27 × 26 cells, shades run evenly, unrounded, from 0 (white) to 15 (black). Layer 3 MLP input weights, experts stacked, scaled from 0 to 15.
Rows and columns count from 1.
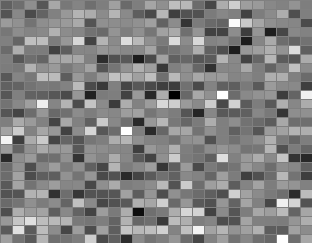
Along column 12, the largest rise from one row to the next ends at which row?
24
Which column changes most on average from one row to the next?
14
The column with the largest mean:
1
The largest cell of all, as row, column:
11, 15
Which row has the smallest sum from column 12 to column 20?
26
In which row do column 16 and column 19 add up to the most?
3
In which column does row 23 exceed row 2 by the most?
10
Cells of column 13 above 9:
7
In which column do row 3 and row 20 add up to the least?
20
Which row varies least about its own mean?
17
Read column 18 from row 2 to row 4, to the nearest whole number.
8 9 11
